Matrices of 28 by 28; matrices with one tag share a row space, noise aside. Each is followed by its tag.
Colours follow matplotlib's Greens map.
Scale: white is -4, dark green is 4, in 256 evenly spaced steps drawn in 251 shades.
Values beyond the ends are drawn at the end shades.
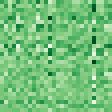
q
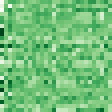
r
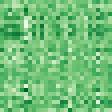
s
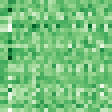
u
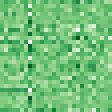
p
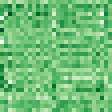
r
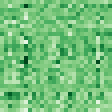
s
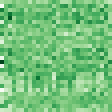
r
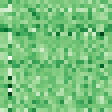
u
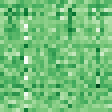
s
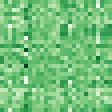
s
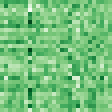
p
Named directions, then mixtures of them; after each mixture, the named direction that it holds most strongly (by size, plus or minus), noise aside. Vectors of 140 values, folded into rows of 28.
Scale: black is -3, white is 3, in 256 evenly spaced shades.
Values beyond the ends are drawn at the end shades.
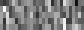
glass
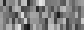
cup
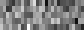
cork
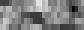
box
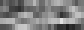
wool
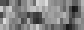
box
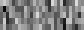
glass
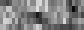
box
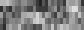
box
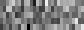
cork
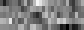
box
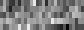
cork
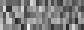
cork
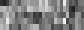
box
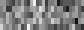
cork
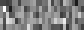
glass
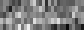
cork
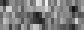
box
